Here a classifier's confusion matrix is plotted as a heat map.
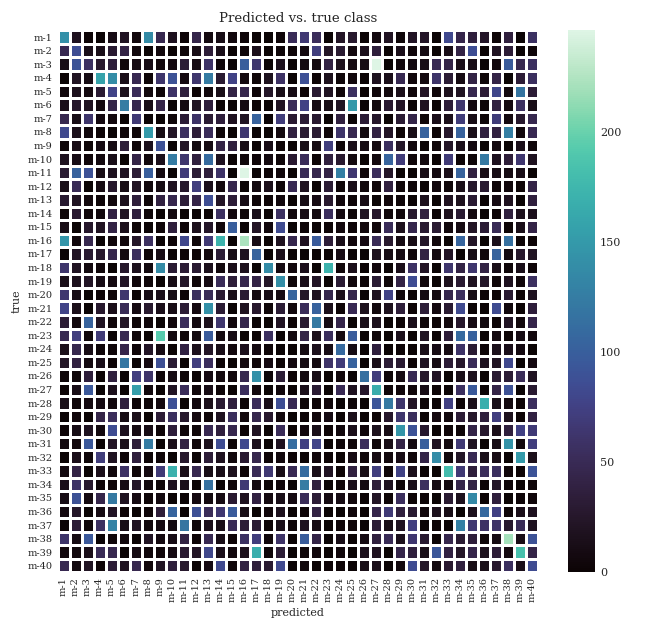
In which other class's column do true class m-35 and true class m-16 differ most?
m-14
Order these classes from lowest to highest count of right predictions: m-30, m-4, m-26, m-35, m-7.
m-7, m-30, m-26, m-35, m-4
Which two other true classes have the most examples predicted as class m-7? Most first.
m-27, m-26
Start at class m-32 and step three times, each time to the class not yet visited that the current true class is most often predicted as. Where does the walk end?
m-37
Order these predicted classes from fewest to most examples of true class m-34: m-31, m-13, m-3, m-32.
m-32, m-3, m-31, m-13
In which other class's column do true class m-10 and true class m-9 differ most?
m-36
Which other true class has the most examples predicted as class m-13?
m-21
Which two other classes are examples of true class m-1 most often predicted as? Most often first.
m-8, m-33
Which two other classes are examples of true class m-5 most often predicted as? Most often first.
m-39, m-37
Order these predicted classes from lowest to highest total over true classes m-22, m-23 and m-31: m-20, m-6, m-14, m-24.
m-24, m-6, m-20, m-14
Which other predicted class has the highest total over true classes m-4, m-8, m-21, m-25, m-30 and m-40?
m-13
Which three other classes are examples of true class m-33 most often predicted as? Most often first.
m-10, m-21, m-40
